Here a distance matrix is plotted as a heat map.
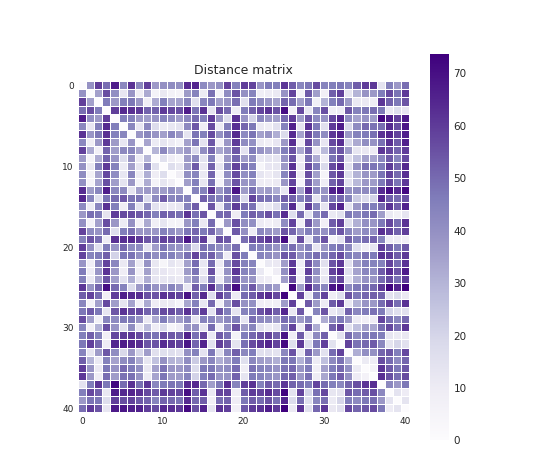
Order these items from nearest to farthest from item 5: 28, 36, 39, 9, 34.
9, 34, 36, 39, 28
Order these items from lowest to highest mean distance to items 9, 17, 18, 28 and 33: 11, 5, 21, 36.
11, 5, 21, 36
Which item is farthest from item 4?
37
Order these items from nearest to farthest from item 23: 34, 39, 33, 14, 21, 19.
33, 34, 21, 14, 39, 19
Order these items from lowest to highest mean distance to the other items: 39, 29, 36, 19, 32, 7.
7, 29, 36, 39, 19, 32
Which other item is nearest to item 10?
22
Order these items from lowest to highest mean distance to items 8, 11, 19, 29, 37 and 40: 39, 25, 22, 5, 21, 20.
39, 20, 22, 5, 21, 25
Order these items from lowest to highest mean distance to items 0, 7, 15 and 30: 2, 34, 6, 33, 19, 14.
33, 34, 2, 6, 14, 19
